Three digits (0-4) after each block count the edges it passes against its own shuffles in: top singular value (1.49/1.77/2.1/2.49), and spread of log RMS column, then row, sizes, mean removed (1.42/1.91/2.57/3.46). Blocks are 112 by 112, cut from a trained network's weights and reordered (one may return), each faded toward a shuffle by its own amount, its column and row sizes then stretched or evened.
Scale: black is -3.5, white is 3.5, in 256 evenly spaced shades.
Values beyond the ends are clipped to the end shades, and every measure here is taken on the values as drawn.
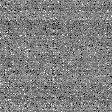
1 1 1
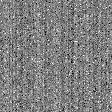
2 0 0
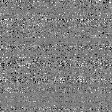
0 1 4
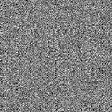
3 2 1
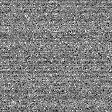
2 0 0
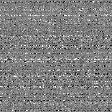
2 1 4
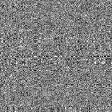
3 1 3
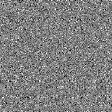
1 1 2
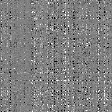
2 4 3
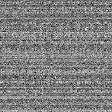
4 1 2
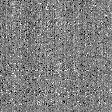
1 0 2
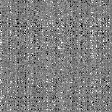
2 3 3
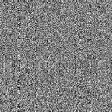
3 2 0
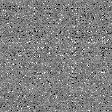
0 1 2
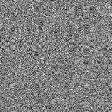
3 1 2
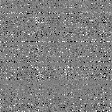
0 2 4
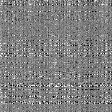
4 0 4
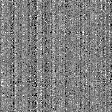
4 3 2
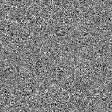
1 1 1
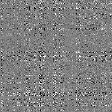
0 4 4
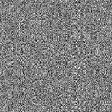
3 3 1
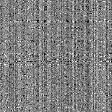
4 1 3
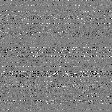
0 0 4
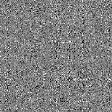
1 3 2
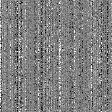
4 4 0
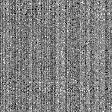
4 0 2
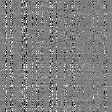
2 4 2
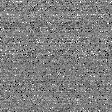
1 0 3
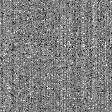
2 0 1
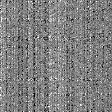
4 3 2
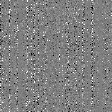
0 4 0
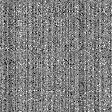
4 0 2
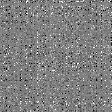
0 3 3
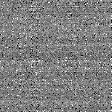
1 2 1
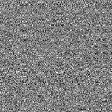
3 0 3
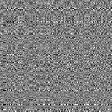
4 1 4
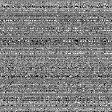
4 1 4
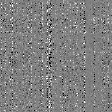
0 4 2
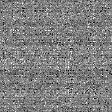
2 2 1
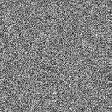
2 0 1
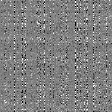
2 4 1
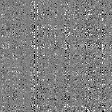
1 4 3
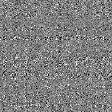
1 2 3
